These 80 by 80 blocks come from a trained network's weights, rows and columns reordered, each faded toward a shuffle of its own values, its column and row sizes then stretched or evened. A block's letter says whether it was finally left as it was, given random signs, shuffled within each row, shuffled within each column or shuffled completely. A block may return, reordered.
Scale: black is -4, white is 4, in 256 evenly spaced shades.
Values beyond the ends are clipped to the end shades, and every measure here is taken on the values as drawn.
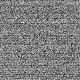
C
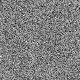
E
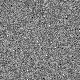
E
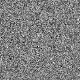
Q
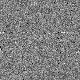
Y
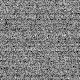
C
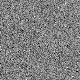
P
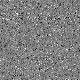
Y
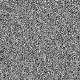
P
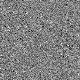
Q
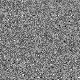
Q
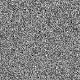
Q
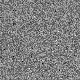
Q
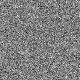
Y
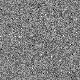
Q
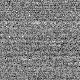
C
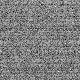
Y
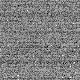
C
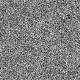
P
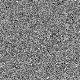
Q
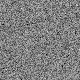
E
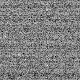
C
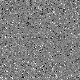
Q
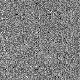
C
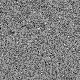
E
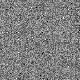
C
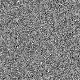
P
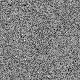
E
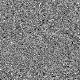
Q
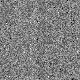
P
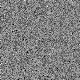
P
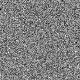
Q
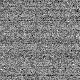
C
